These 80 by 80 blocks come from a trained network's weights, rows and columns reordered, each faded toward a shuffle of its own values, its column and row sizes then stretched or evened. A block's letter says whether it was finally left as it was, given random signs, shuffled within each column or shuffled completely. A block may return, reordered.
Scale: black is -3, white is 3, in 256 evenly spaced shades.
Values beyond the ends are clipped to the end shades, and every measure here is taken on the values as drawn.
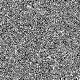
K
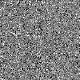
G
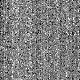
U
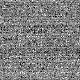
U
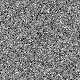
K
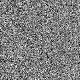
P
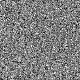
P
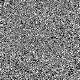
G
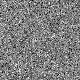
K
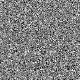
G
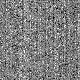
P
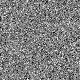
K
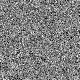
K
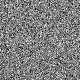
K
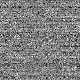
U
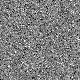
K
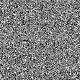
G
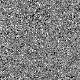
G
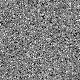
K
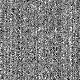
U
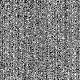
U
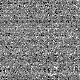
U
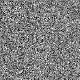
G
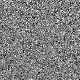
G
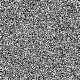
P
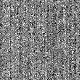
U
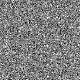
G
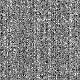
U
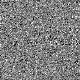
G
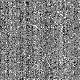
U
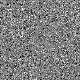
G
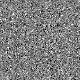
G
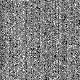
P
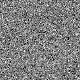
P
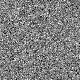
K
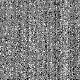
U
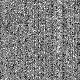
P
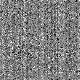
U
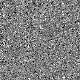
G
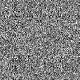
U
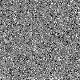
G
